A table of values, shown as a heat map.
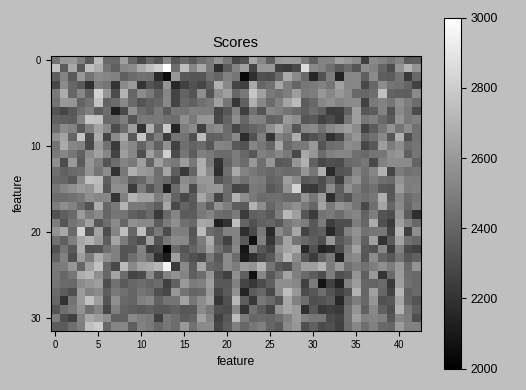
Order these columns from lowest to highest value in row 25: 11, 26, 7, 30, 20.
20, 30, 26, 11, 7
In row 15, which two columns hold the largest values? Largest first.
28, 5
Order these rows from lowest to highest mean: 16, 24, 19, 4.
19, 16, 4, 24
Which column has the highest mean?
5
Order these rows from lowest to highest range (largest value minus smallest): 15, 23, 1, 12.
12, 23, 15, 1
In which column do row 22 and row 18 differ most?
13
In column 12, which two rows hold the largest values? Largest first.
1, 24
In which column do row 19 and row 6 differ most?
7
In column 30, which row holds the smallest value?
2
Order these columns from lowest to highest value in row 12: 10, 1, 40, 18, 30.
1, 30, 18, 40, 10
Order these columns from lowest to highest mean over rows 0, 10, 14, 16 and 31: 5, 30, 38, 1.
30, 1, 38, 5
